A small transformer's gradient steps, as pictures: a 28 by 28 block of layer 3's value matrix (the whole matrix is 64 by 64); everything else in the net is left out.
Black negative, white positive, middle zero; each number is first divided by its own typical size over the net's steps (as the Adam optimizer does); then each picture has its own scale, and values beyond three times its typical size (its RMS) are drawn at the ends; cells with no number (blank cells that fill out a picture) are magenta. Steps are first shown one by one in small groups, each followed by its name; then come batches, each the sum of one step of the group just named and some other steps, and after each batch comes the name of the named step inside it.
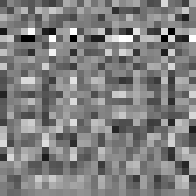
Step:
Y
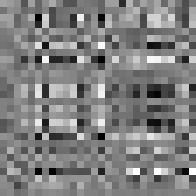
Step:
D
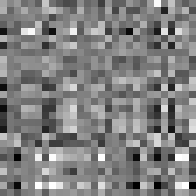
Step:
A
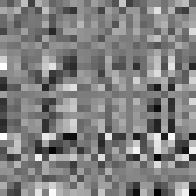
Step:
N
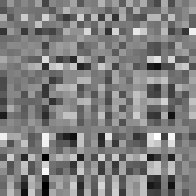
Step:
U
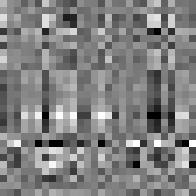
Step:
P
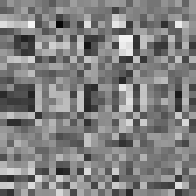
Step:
Y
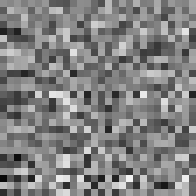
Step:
A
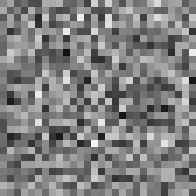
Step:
D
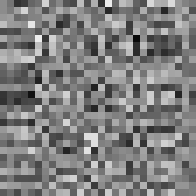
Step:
A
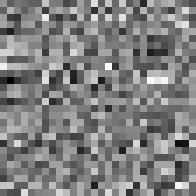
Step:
N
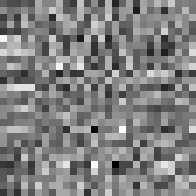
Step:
A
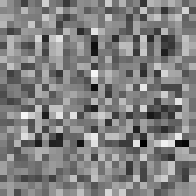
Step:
P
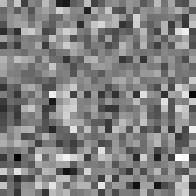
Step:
A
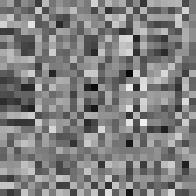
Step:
Y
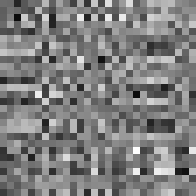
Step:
D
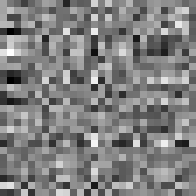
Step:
P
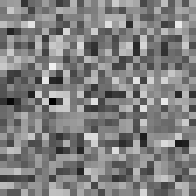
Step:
N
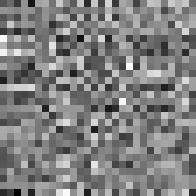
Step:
N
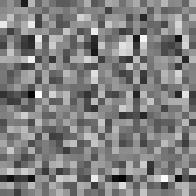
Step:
D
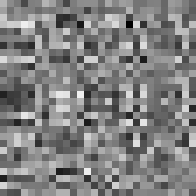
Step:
P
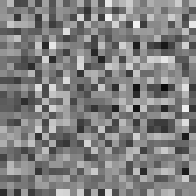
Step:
D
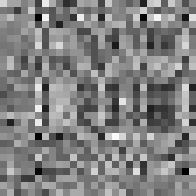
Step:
D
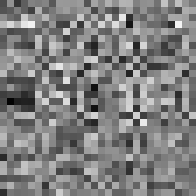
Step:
U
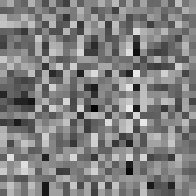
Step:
U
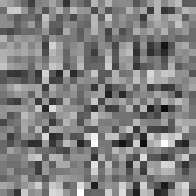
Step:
N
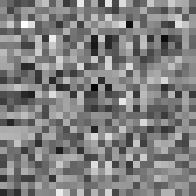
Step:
N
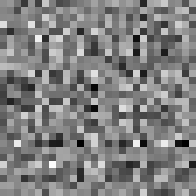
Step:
P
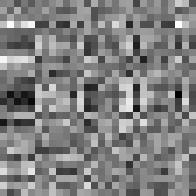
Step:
N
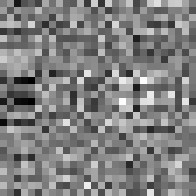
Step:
A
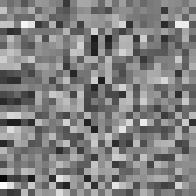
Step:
N
